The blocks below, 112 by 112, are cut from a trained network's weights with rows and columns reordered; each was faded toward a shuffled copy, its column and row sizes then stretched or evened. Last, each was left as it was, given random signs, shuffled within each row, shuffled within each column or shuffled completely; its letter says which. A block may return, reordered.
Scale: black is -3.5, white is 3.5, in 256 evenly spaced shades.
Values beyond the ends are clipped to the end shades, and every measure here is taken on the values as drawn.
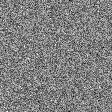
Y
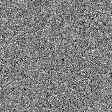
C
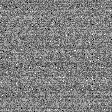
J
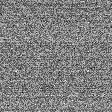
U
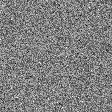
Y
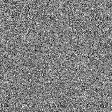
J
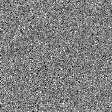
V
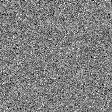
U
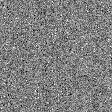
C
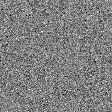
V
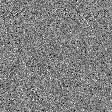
U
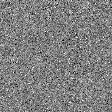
V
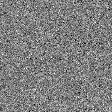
V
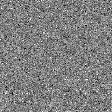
J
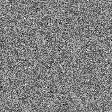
V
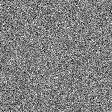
Y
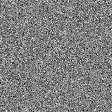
U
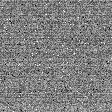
U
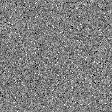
J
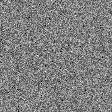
C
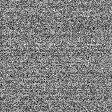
J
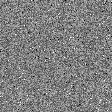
V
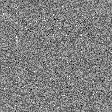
V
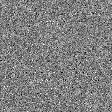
U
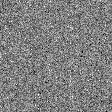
C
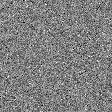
Y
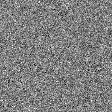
V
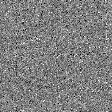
V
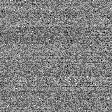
J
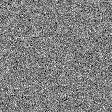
Y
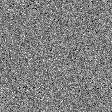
U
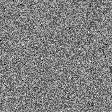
C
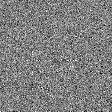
V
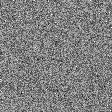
Y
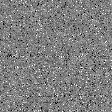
V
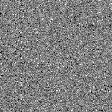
J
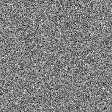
V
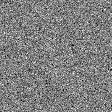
C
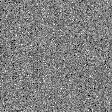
C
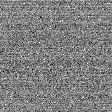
U
